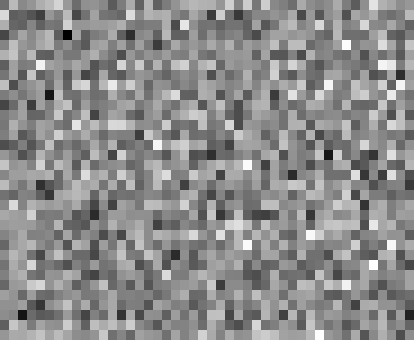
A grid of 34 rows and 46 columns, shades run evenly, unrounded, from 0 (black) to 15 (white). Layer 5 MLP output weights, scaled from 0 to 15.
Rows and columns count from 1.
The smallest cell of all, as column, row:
8, 4
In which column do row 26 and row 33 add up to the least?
20
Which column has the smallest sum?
11
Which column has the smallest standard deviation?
12
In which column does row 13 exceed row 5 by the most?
9
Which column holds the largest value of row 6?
2
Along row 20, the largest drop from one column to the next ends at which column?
40
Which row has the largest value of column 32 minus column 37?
15
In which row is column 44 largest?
25
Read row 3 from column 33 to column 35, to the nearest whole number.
11 8 9
